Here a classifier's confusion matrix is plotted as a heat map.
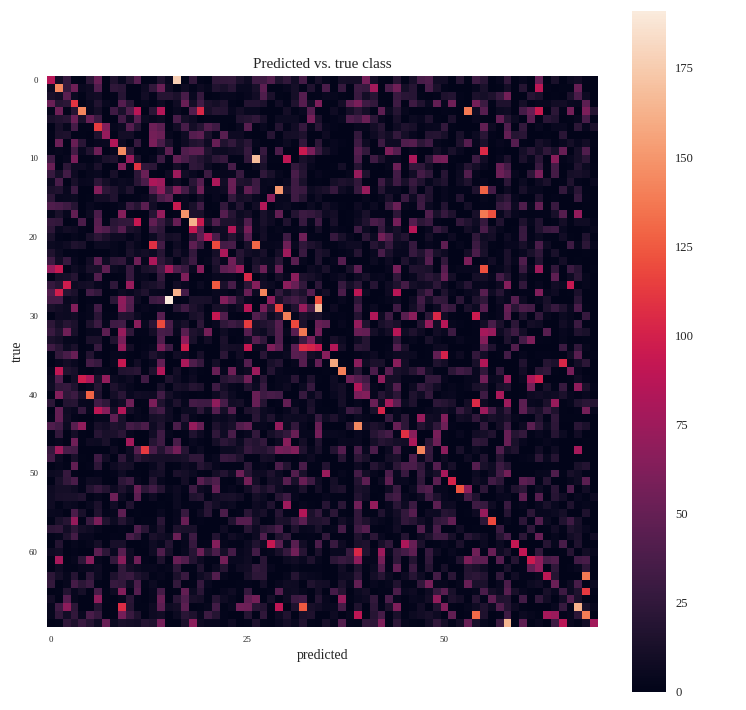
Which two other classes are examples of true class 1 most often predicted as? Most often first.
62, 41
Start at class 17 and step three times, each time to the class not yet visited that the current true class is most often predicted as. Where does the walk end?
44
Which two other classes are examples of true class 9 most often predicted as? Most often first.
55, 32
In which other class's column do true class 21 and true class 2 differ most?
26
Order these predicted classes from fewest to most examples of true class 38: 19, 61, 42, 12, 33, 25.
19, 33, 12, 25, 42, 61
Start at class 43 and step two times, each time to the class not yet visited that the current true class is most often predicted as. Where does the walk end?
12
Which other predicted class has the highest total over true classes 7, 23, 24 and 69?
58
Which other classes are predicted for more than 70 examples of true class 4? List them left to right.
11, 14, 19, 53, 62
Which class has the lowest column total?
69
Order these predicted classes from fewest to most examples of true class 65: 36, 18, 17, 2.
18, 2, 36, 17
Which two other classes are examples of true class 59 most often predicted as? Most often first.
28, 45
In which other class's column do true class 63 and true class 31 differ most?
68
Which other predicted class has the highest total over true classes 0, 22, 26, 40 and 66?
16
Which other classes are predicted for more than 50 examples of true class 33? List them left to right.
9, 17, 55, 61
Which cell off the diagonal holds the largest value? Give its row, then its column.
28, 15
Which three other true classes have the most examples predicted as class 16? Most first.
0, 27, 12
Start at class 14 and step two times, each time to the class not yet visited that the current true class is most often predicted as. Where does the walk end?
34
